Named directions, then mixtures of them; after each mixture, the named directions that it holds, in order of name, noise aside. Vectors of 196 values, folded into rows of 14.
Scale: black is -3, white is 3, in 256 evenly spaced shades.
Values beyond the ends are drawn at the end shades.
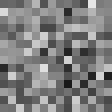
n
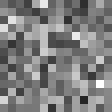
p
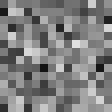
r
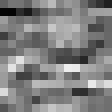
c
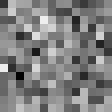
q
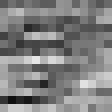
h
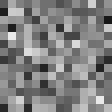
r.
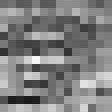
h.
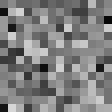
r.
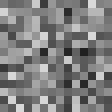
n.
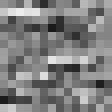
c, h, p.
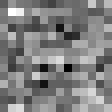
c, h, r.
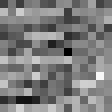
h, n.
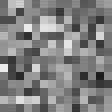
h, n, q.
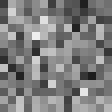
p, q, r.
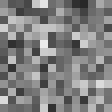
p.
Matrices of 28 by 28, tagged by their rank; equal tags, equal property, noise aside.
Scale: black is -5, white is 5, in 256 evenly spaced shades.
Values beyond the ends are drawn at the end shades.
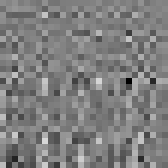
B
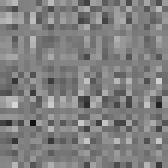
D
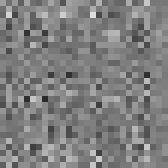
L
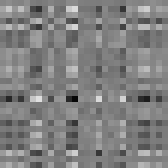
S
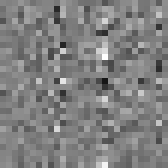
L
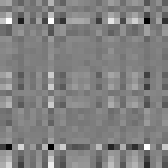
S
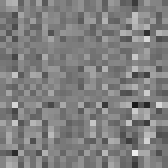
B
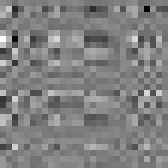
D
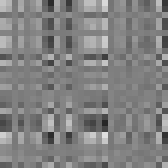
S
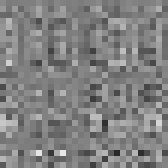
B
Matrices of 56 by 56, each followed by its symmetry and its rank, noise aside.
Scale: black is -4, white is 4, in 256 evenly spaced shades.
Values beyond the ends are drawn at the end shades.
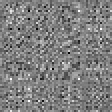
symmetric, rank six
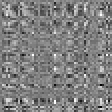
no symmetry, rank three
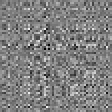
symmetric, rank four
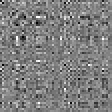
symmetric, rank four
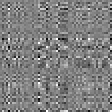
no symmetry, rank three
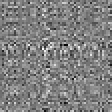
no symmetry, rank six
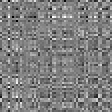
no symmetry, rank three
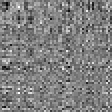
no symmetry, rank four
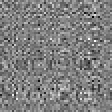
antisymmetric, rank four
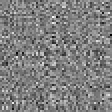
antisymmetric, rank six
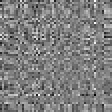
no symmetry, rank four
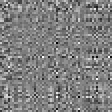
antisymmetric, rank four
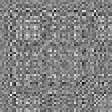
symmetric, rank four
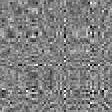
antisymmetric, rank four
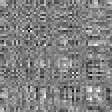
symmetric, rank four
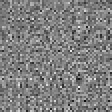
no symmetry, rank six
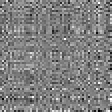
antisymmetric, rank four
